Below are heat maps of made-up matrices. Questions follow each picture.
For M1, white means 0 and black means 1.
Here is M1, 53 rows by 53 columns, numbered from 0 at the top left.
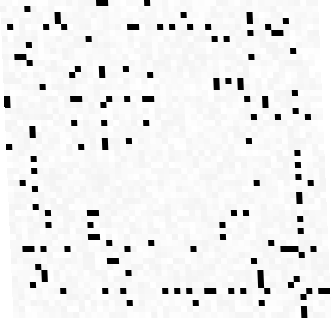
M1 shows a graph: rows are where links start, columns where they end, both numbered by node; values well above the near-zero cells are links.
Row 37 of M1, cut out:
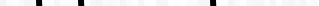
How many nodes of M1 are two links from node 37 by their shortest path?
2
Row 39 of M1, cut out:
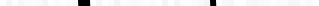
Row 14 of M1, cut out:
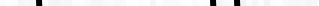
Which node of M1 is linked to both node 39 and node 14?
node 35
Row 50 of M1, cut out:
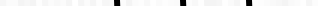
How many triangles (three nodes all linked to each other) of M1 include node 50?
2
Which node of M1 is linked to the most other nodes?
node 48
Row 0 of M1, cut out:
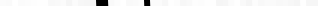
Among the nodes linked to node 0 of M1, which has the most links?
node 16
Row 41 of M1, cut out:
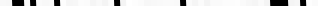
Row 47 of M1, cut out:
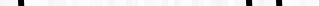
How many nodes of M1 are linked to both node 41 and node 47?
2
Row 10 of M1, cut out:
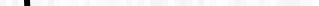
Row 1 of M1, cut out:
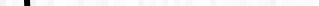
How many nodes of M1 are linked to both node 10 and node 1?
1
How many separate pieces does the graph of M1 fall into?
5
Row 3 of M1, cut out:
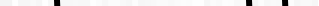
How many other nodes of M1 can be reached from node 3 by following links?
10
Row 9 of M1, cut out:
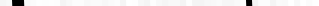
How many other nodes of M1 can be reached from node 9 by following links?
10
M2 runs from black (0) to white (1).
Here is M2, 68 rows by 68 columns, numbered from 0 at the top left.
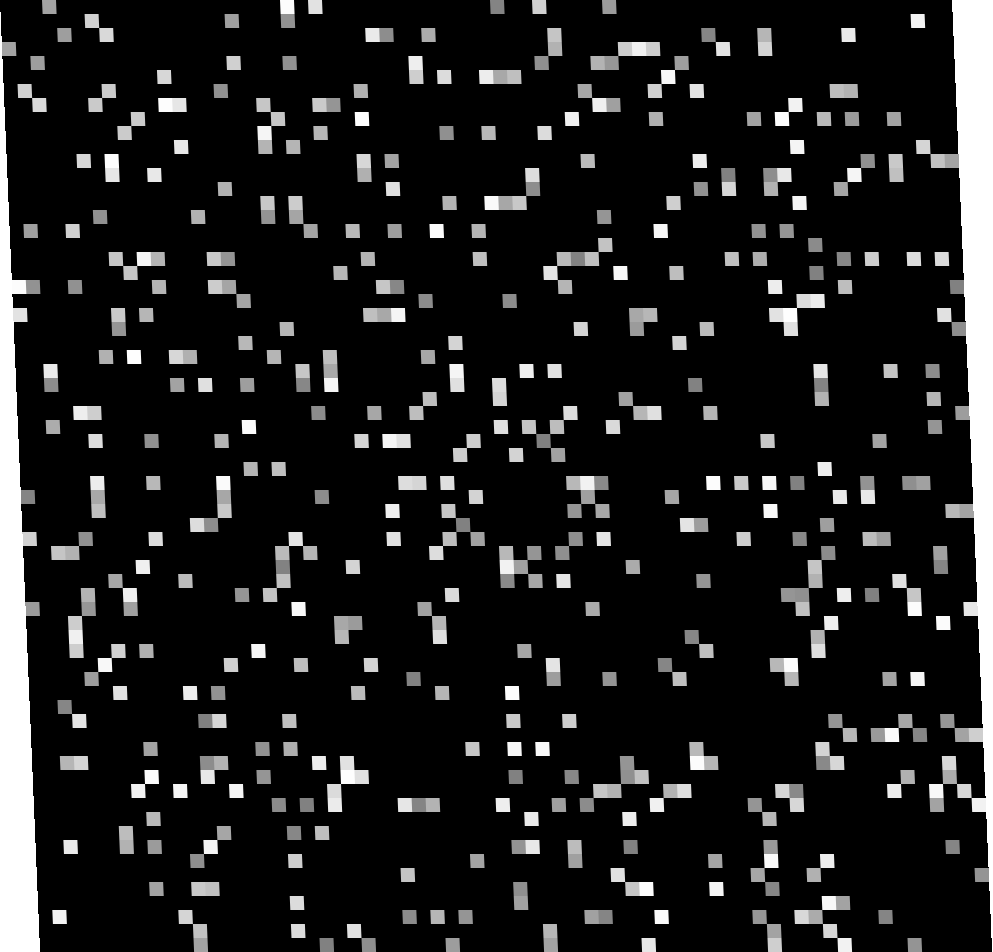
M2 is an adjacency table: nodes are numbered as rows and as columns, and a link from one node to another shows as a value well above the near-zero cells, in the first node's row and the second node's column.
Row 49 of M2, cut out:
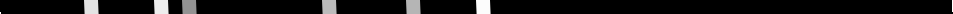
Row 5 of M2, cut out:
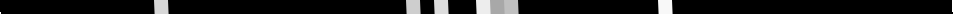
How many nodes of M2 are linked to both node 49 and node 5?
3
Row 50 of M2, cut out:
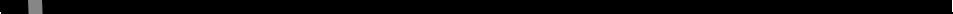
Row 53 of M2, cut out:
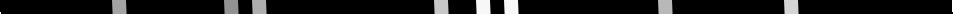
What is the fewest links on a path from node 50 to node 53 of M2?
4
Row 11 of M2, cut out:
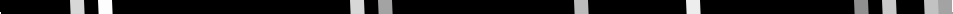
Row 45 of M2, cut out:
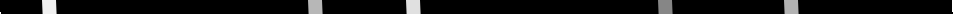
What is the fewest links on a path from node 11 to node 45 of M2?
3
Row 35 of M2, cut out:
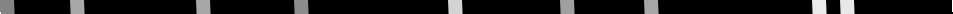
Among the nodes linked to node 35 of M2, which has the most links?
node 60
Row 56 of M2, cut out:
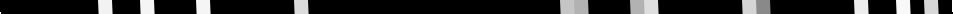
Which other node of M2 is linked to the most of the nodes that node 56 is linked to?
node 18
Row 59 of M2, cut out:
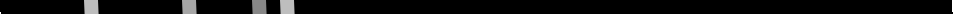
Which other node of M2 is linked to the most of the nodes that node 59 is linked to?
node 15
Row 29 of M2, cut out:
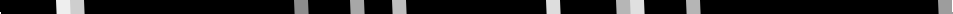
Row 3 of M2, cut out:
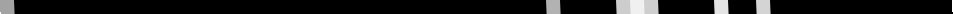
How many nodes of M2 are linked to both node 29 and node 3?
3
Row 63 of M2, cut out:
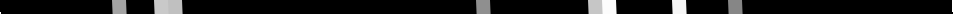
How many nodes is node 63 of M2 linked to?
8
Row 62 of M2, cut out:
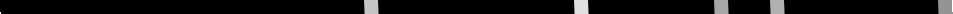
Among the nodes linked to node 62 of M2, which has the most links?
node 55
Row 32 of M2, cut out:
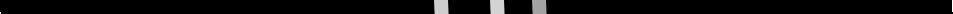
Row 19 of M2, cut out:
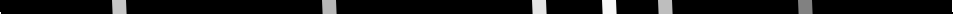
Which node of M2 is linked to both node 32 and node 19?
node 38
